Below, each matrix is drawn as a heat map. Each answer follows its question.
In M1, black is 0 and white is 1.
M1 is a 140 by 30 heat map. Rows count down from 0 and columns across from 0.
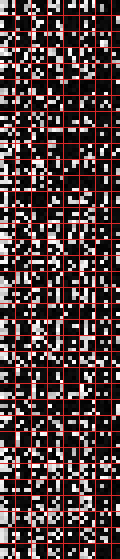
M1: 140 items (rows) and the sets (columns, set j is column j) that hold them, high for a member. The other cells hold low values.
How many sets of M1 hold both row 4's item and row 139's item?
2
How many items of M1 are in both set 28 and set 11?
0
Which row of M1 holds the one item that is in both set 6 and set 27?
26
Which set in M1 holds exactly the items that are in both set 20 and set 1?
17
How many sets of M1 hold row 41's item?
8
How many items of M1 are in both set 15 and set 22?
5
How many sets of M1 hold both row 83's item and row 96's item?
1
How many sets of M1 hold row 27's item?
2
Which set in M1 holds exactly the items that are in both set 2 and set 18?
24
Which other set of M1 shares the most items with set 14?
21
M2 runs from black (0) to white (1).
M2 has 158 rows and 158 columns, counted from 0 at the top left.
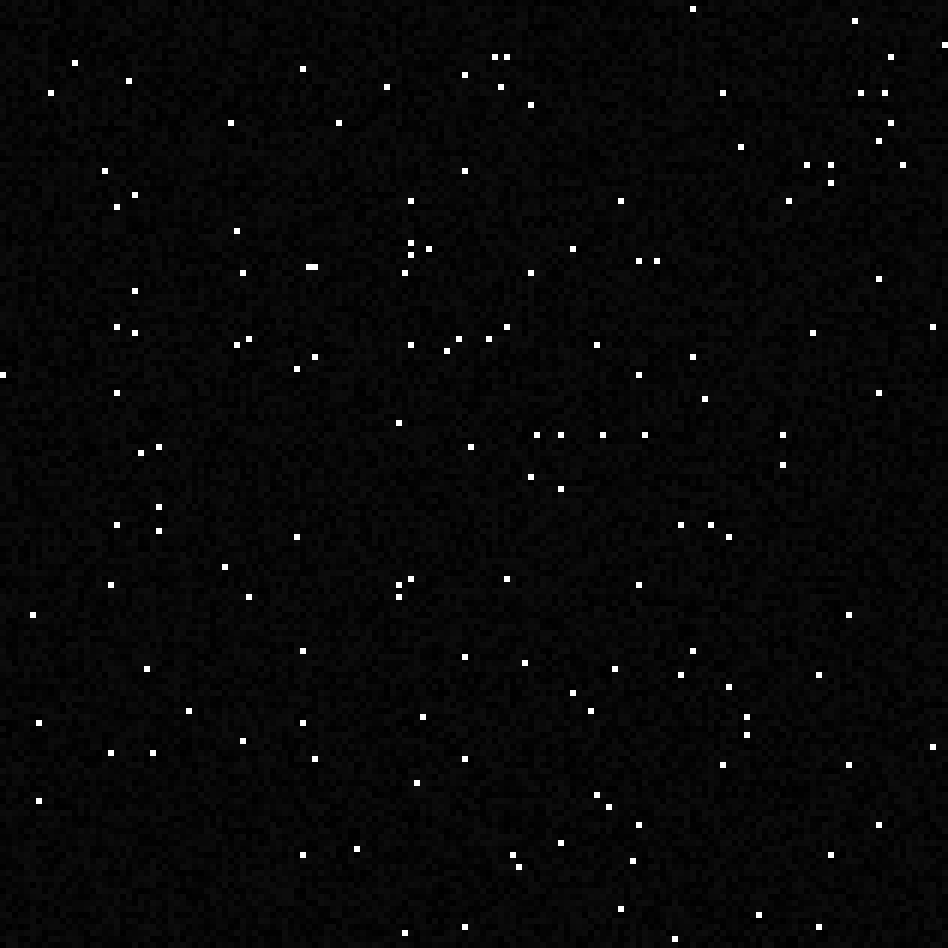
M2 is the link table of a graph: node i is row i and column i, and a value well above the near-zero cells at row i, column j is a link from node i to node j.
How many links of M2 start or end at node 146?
4
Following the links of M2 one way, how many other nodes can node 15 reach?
7
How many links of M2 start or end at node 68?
5
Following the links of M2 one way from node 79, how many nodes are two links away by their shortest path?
1
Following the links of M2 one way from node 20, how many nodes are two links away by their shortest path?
4
